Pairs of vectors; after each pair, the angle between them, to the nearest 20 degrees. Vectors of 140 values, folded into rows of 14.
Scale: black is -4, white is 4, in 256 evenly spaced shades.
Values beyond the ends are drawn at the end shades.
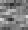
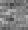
20 degrees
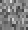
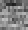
120 degrees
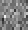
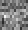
40 degrees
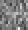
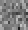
140 degrees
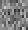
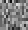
80 degrees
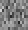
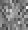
120 degrees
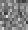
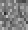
20 degrees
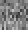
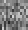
160 degrees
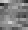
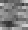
140 degrees
